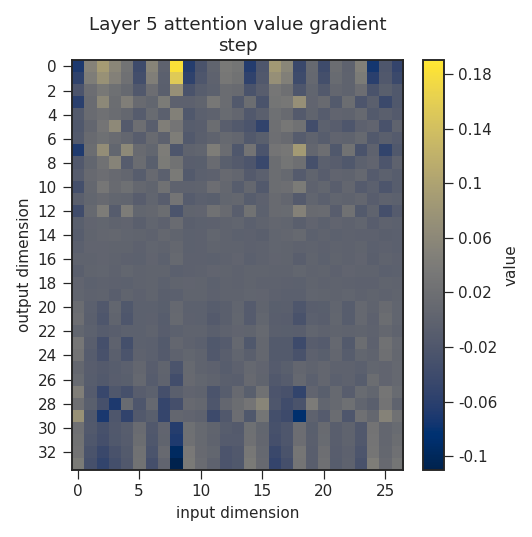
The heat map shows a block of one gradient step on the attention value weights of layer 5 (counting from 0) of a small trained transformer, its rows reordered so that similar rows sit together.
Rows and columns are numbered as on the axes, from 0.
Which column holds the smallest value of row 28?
3
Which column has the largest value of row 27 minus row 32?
8
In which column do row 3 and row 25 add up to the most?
18
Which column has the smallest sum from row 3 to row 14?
0
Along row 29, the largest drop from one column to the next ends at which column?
1
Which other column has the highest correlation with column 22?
4
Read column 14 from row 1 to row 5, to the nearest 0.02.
-0.06 -0.02 0.02 -0.02 -0.02
